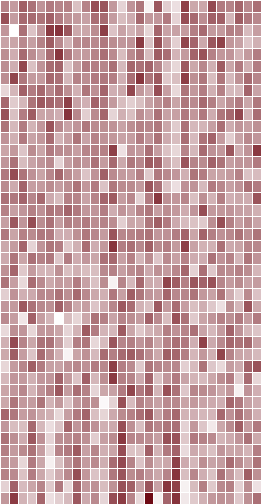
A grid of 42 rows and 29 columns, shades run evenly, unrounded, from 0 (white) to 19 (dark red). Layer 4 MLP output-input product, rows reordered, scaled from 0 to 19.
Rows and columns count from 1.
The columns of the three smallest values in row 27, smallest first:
7, 3, 9
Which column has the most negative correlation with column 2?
8
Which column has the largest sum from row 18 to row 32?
13
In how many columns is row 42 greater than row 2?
11
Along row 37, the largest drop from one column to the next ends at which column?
21
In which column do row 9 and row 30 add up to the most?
5
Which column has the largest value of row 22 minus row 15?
28
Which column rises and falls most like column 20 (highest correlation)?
14
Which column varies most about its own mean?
20
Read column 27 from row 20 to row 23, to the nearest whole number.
11 7 6 10
